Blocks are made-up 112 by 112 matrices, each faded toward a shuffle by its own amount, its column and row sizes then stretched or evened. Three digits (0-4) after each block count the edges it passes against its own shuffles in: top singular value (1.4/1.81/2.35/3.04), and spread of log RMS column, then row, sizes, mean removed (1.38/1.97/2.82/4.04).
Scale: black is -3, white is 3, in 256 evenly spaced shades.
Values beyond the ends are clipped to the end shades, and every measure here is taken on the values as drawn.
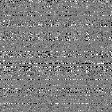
2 2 4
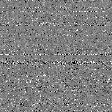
1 1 3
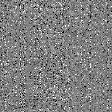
2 3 0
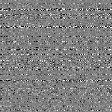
3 1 4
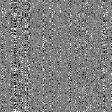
3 4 0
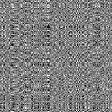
4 3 2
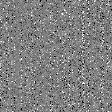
0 3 0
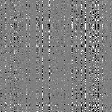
4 4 2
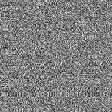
3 0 0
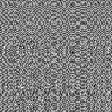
4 0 0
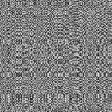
4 3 1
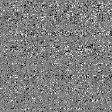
1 2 3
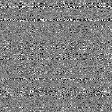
2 2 4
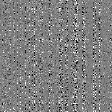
1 4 2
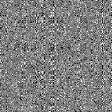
3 3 1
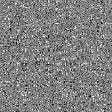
2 2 2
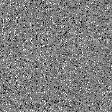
0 2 1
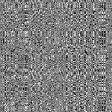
4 3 0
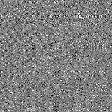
2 0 2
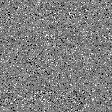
1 0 2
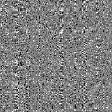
3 3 0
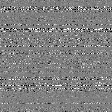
2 0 4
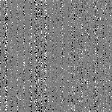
0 4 1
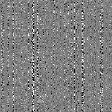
3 4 0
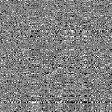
3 1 3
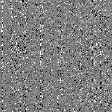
2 3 1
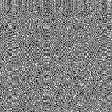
4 0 1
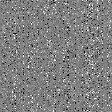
1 3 0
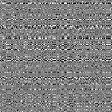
4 0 4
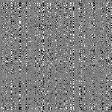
3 4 3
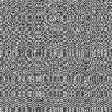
4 1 0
